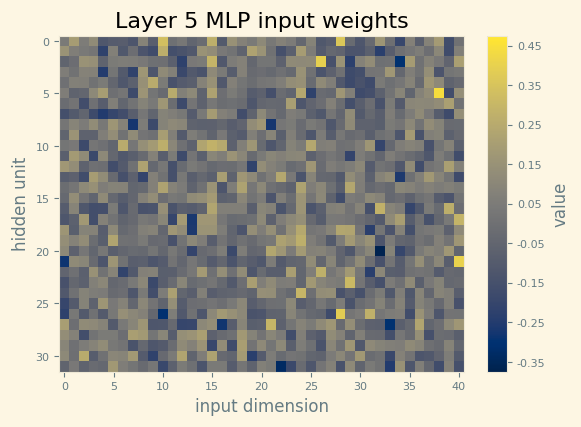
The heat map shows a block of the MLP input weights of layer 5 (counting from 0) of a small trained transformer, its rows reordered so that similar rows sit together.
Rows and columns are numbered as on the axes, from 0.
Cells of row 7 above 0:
19
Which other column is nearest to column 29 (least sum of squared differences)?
12
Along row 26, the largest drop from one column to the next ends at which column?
29
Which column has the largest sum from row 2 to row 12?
15
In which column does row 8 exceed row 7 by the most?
5
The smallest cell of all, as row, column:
20, 32
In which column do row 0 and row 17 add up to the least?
13
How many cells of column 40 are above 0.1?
8
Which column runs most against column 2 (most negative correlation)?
16
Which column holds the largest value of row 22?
26
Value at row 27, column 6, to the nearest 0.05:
0.05
